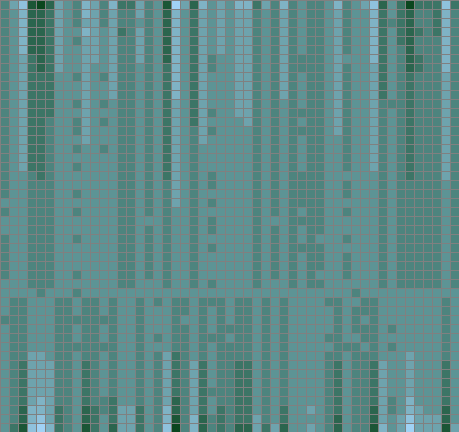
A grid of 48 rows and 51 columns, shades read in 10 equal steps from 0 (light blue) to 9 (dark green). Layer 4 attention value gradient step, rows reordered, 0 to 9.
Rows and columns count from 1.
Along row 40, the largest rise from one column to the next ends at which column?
20
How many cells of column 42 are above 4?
15
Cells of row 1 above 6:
7
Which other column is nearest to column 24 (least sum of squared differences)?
34
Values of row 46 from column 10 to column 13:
7 6 5 6
